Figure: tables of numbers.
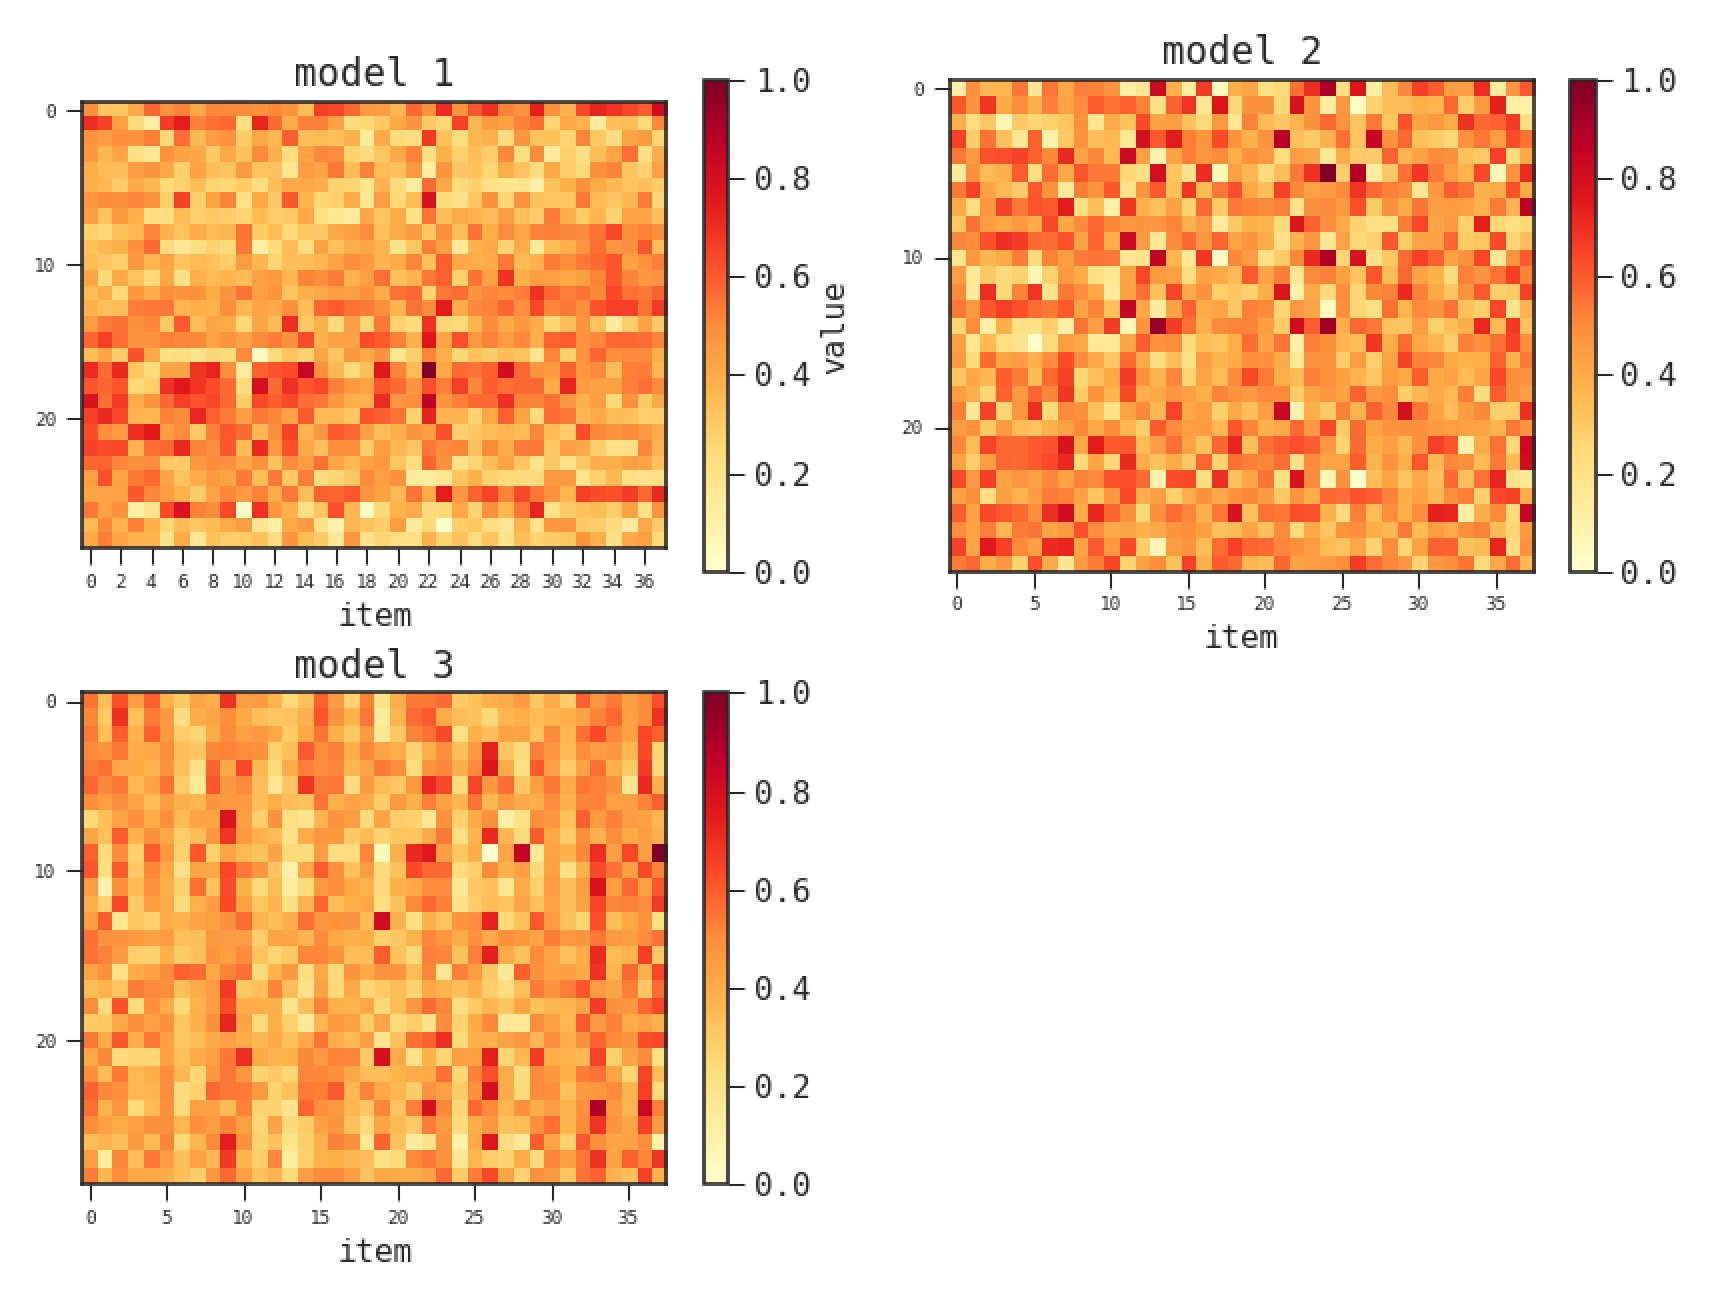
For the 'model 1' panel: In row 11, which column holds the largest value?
27
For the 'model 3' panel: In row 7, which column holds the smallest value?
27
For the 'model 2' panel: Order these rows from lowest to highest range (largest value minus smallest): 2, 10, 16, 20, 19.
20, 16, 2, 19, 10
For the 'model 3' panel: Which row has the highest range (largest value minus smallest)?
9
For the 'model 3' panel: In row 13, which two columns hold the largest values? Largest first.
19, 26
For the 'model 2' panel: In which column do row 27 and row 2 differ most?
3
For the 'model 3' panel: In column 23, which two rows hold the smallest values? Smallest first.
16, 21
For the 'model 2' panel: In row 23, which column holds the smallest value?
26
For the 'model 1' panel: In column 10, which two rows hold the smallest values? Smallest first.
26, 17
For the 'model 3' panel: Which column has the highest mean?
33
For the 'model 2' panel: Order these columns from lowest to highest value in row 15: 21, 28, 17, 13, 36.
17, 28, 13, 21, 36
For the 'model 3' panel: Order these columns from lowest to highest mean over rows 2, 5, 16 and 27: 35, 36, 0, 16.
16, 35, 0, 36
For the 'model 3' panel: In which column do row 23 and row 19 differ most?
14
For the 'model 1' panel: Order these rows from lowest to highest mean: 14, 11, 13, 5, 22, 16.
5, 16, 14, 11, 22, 13
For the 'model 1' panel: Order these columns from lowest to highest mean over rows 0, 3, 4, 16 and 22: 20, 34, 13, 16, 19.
20, 13, 19, 34, 16
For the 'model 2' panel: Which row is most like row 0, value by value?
10
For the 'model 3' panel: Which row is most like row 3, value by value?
23
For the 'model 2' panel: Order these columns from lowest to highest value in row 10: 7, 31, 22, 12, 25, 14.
12, 25, 14, 7, 22, 31
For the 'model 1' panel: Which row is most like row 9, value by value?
16
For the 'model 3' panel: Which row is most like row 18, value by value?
12
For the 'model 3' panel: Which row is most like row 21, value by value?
13
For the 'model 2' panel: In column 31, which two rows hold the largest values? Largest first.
25, 21
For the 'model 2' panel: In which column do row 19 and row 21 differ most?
22
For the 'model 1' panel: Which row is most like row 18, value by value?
19
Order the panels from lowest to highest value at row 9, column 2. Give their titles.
model 1, model 3, model 2
